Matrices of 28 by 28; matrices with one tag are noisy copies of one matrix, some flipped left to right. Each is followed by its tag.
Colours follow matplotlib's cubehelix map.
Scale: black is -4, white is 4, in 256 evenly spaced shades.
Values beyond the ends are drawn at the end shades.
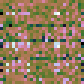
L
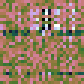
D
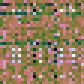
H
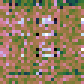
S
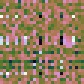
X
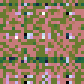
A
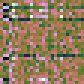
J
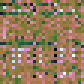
H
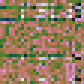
J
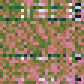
J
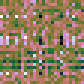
X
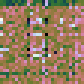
S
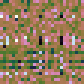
X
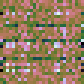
L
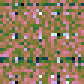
A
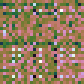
H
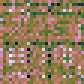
H
